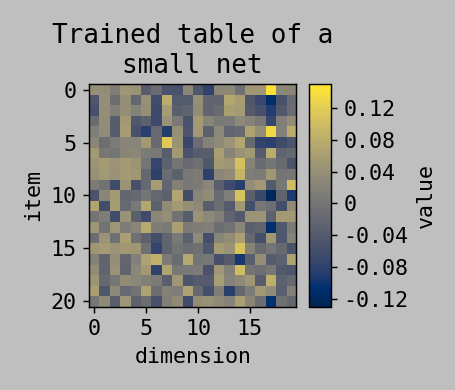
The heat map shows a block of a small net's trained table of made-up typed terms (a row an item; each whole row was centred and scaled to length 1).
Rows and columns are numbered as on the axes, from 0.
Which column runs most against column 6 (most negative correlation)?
14
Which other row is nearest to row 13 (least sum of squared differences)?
11
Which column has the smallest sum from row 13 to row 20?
18
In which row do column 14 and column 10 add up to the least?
16
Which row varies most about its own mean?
4
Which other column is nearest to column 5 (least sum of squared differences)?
2
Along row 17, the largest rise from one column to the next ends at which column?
7
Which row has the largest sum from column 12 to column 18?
0
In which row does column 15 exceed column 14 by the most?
9
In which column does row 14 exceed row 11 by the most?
1
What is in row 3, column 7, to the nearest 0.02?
0.04
